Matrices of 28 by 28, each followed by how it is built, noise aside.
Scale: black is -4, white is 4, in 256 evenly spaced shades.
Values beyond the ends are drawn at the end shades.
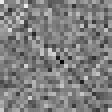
diagonal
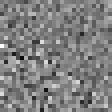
lower triangular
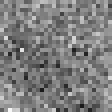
smooth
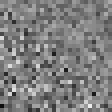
lower triangular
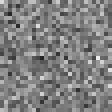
noise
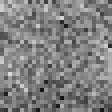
smooth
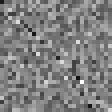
diagonal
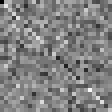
diagonal
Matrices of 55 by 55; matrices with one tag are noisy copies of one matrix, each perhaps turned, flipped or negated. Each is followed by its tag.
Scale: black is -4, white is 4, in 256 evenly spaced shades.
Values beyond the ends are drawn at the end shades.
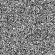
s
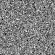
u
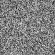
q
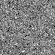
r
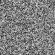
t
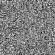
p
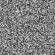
t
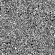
p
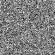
s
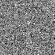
s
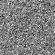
r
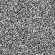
q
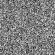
p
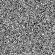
u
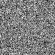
p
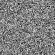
q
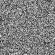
p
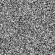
u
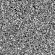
u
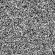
q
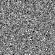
u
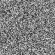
q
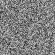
q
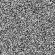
u
